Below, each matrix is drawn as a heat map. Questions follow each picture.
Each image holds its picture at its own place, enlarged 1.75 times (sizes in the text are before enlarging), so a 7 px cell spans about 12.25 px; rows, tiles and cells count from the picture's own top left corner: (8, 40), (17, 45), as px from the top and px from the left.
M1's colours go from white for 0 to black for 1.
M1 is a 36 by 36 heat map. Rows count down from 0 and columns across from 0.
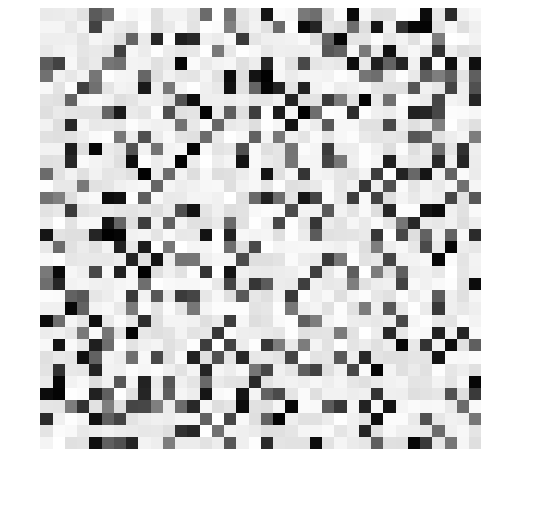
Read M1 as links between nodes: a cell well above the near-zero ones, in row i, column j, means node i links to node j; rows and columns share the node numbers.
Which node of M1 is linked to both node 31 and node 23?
node 16
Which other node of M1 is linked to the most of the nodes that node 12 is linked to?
node 32
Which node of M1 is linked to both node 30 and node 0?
node 13
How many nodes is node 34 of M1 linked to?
5
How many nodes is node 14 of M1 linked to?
5
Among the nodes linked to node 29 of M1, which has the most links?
node 4
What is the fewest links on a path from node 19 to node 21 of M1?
2
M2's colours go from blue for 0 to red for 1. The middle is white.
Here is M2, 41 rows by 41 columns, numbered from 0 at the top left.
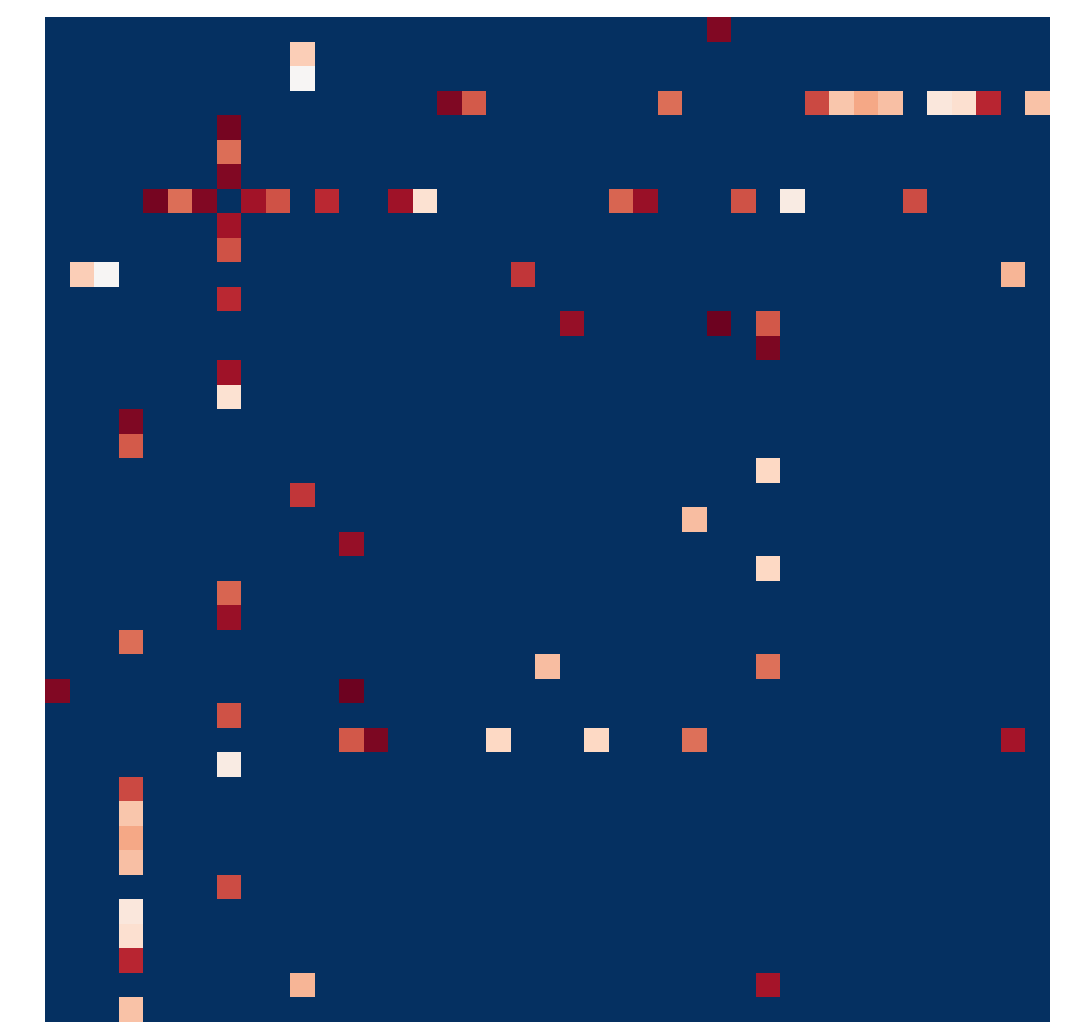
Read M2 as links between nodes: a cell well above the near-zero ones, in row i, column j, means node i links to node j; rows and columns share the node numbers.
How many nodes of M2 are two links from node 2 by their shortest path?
3
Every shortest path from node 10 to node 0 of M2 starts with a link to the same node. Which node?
node 39
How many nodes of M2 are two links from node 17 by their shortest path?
10
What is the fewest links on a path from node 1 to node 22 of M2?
4
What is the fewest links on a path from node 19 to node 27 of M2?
5
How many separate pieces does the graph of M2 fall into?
3
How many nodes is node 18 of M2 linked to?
1
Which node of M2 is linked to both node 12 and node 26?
node 29
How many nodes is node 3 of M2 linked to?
11
